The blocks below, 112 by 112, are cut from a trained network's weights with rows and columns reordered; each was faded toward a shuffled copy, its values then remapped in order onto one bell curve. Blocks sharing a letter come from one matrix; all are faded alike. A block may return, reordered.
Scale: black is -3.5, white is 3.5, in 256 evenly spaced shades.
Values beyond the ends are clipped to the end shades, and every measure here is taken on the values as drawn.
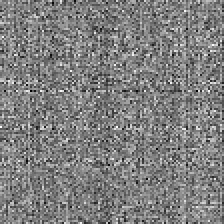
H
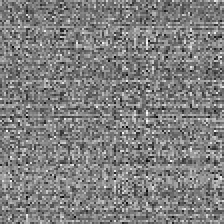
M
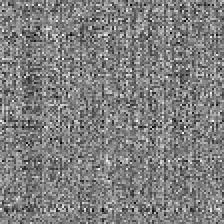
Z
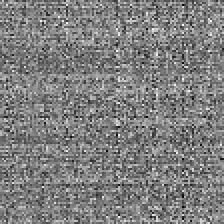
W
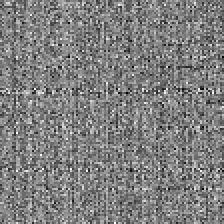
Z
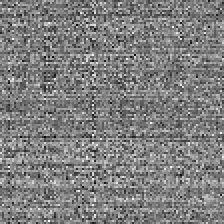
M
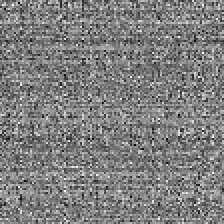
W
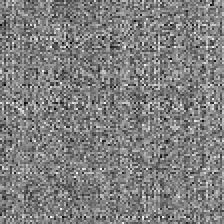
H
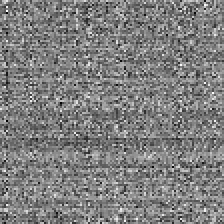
W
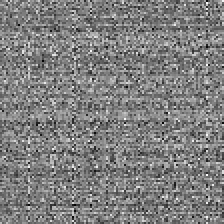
W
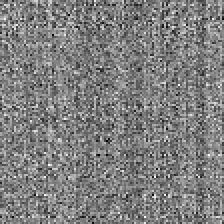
Z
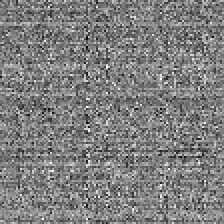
W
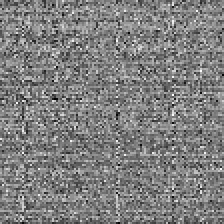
W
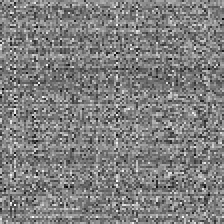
W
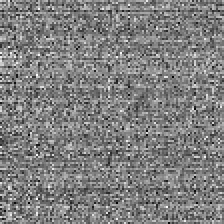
W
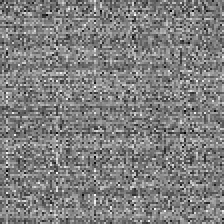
W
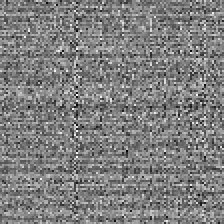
M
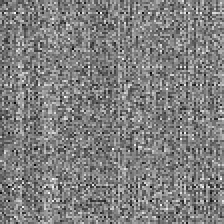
Z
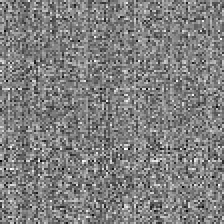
H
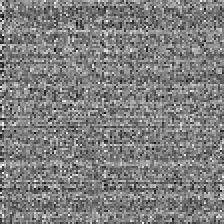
M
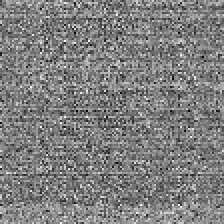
W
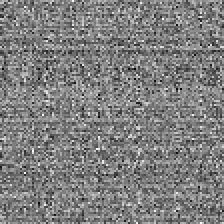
W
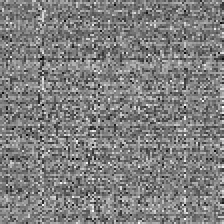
W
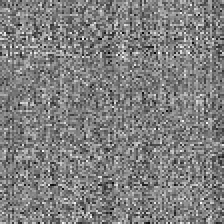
H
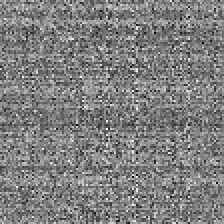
W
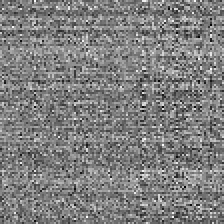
M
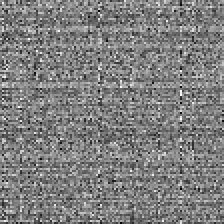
M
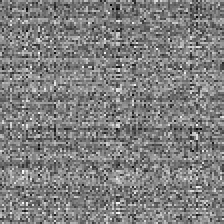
M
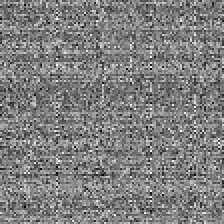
W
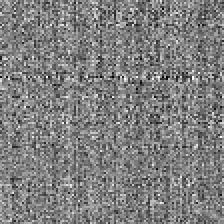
Z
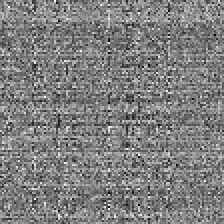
M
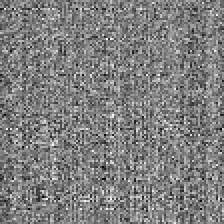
Z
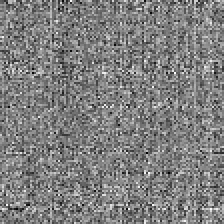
H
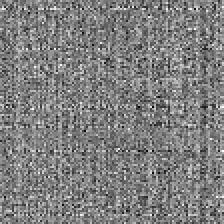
Z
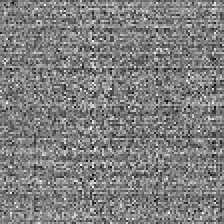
M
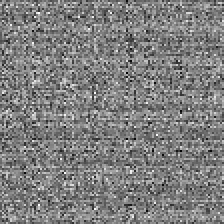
W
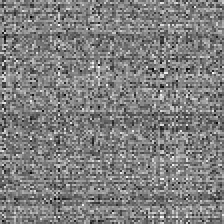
M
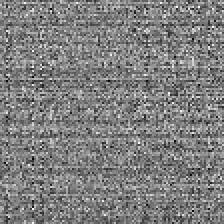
M
